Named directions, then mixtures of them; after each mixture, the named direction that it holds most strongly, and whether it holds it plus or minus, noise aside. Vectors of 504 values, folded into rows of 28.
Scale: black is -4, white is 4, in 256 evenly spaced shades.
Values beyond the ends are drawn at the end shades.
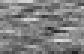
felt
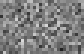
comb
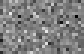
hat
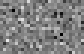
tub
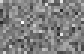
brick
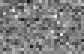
tub, minus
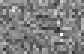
tub, minus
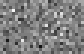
tub, minus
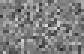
comb, plus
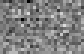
tub, minus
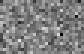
hat, plus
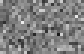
brick, plus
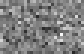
hat, minus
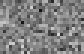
brick, minus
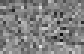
tub, plus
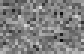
tub, plus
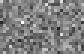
brick, plus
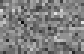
brick, minus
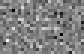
tub, plus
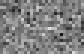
tub, plus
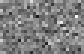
hat, minus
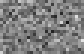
hat, minus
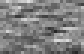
felt, plus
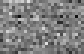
hat, plus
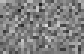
comb, plus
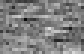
felt, minus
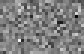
comb, minus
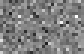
hat, minus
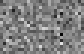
tub, plus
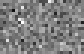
tub, plus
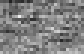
felt, minus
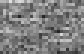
felt, plus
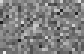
brick, plus
